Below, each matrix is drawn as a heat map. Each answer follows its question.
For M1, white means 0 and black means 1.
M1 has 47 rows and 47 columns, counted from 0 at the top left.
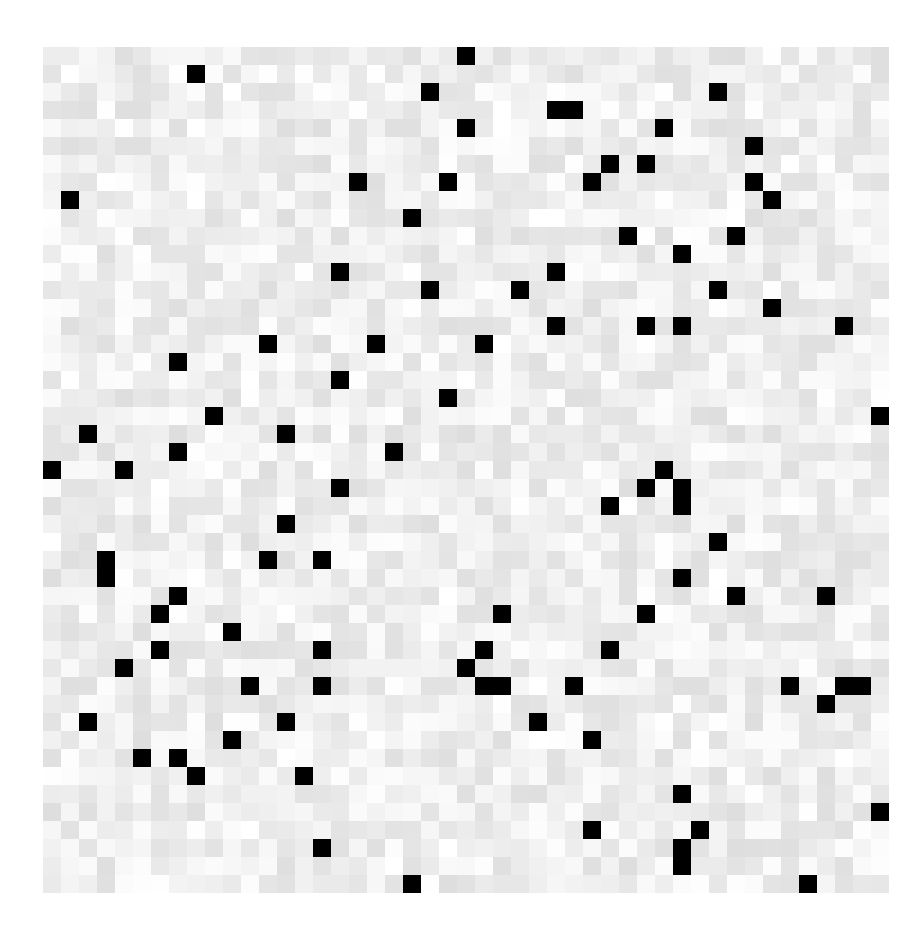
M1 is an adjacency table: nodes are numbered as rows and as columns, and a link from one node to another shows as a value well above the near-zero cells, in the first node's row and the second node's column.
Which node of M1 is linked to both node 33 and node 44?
node 15
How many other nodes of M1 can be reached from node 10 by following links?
11
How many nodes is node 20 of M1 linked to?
2
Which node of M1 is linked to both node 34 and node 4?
node 23
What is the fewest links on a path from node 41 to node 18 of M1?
4
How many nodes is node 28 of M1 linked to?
3
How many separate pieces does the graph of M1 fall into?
6
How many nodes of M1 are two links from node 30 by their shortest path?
5
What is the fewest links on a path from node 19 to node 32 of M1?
6
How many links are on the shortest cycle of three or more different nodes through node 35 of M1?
3
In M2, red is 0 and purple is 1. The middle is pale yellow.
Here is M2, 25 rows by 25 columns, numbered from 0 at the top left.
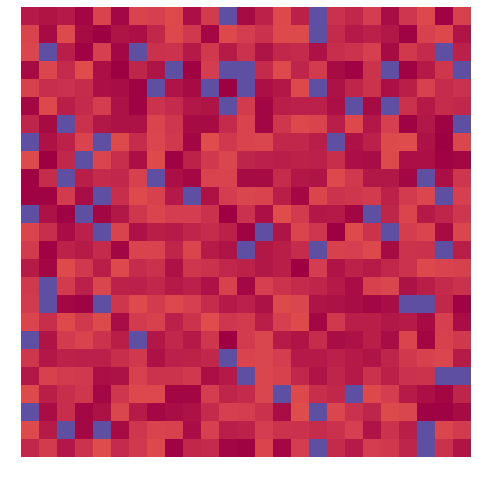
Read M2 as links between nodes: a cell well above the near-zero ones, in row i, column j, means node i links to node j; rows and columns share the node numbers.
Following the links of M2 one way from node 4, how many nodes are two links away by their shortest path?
9
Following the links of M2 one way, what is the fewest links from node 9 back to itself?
4
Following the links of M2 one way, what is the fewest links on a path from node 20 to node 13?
2
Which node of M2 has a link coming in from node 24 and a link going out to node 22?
node 16
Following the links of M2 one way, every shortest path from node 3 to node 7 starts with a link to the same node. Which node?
node 12
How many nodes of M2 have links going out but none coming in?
2
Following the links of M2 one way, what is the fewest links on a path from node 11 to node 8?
2
